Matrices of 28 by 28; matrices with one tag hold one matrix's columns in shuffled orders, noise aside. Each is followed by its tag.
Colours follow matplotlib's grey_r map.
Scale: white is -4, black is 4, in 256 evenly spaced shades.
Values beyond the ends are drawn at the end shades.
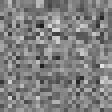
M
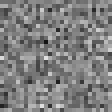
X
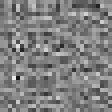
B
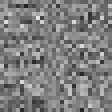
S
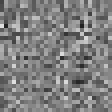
M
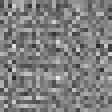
B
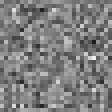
X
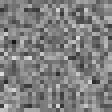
X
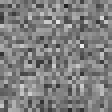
S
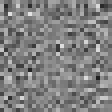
B
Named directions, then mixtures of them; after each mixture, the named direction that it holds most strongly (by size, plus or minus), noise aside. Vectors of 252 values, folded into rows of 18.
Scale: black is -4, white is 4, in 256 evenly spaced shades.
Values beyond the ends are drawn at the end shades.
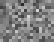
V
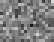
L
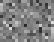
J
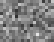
L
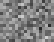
L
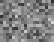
L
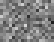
V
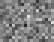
V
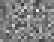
V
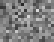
V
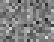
J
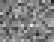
L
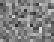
V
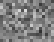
V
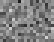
J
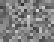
V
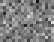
J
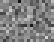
L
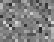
J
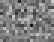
L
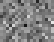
J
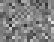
J
